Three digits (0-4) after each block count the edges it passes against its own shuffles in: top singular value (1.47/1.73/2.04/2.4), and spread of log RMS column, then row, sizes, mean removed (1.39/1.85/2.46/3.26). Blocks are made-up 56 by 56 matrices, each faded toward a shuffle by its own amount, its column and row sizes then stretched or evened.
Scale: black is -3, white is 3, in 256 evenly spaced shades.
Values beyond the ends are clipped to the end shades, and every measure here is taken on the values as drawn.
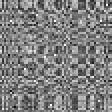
4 1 2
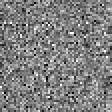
1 0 0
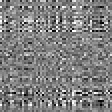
4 1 4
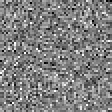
2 0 0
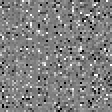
0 3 0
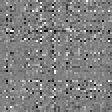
3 3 3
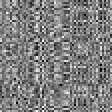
4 3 0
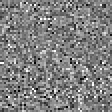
1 0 1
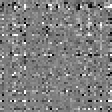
2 3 3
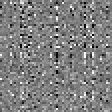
3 3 2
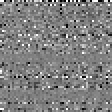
2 1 4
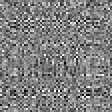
4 1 3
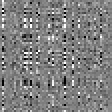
4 4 2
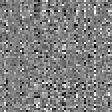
3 3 2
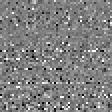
0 1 3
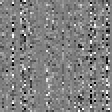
0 4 0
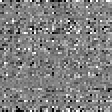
2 1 4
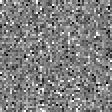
1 2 0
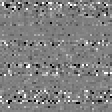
1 0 4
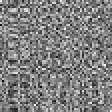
4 0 1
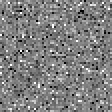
0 0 0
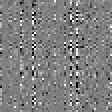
4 4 1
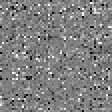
1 2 2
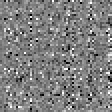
0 3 2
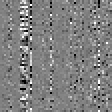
3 4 0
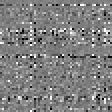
2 2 4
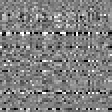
4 0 4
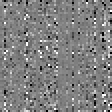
0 4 1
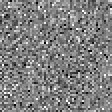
2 0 0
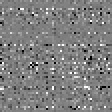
0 2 4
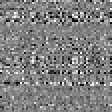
4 1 4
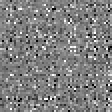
1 2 3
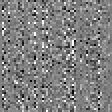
3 4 0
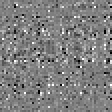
2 2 3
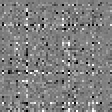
3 3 3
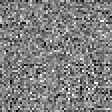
2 0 1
